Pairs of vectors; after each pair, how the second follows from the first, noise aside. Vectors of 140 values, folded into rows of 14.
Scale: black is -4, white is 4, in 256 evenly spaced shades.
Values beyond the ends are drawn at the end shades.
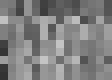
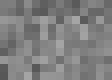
shrunk.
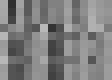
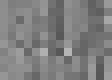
reversed, shrunk.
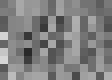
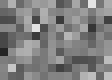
shuffled.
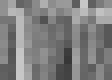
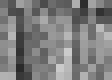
negated.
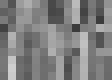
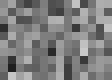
sign-scrambled.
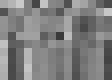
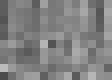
reversed, shrunk.
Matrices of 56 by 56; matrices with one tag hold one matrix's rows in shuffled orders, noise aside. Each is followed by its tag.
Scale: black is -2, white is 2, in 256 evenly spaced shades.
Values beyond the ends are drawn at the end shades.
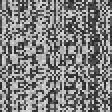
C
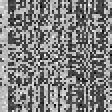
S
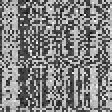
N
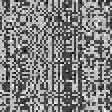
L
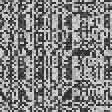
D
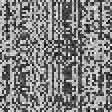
L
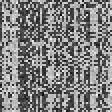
N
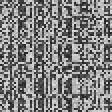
D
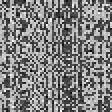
L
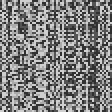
C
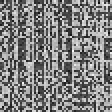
D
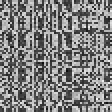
D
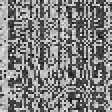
S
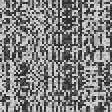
L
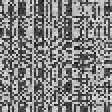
D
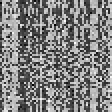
N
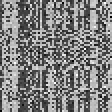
N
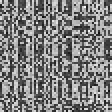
D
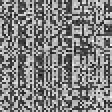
D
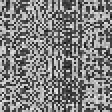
L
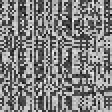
D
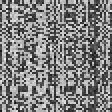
C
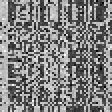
S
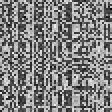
D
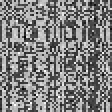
C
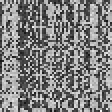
N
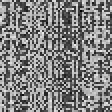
L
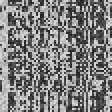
S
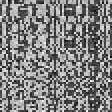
C
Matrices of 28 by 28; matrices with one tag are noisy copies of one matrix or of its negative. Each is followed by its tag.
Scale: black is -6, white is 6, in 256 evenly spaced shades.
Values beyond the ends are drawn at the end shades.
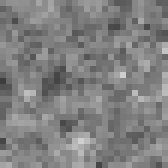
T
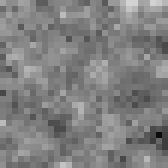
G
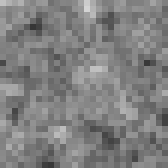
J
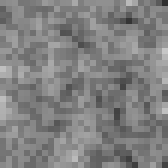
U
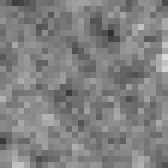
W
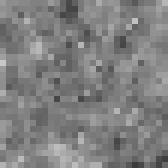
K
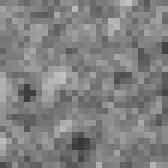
T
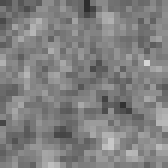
J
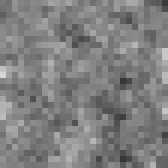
U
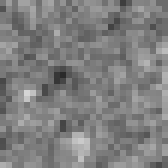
T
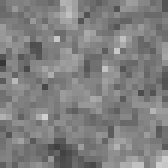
K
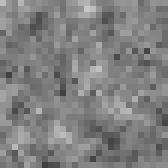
J
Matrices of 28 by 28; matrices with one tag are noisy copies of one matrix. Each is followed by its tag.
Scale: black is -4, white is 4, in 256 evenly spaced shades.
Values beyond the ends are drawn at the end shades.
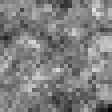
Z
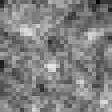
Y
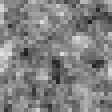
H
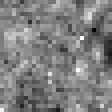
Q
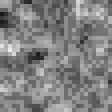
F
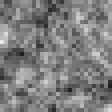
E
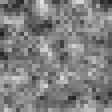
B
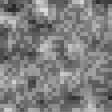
B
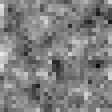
H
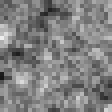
E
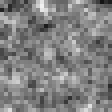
B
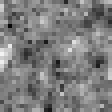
H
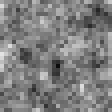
H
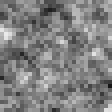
E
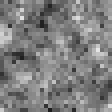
E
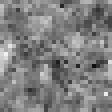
H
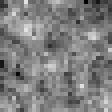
Y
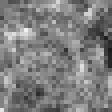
Q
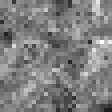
Z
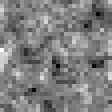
H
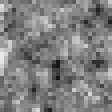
H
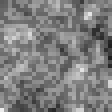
Q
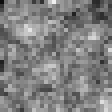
Y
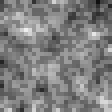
Y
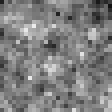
Y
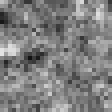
F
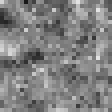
F
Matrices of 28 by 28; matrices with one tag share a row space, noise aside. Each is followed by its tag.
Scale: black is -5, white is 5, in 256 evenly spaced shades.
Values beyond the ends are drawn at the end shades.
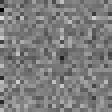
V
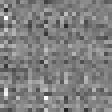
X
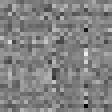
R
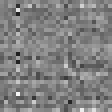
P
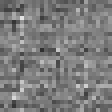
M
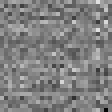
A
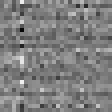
M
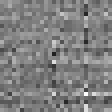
R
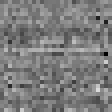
A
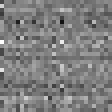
V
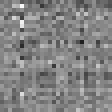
M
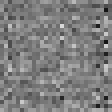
A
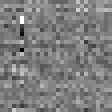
M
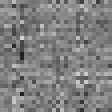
M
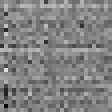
X
